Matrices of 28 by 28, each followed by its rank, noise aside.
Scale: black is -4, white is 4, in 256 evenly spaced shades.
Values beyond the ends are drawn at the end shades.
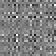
three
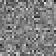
eight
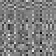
three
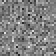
eight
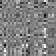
three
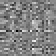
four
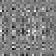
three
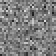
eight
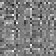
four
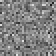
eight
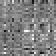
three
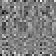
four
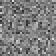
six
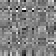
three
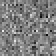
six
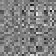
three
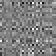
three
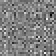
six
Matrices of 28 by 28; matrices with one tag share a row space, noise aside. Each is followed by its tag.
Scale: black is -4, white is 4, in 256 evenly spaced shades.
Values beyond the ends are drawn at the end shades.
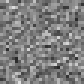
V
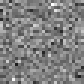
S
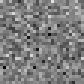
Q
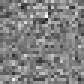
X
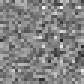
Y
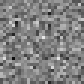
Q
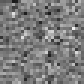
X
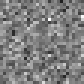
Q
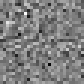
Q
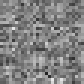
X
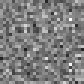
S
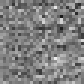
Y
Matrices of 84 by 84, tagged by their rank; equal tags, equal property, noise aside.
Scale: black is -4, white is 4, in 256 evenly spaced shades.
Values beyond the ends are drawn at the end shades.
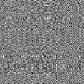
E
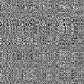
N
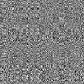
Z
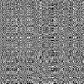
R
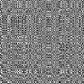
N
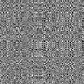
R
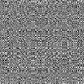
N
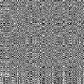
R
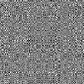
E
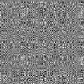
E
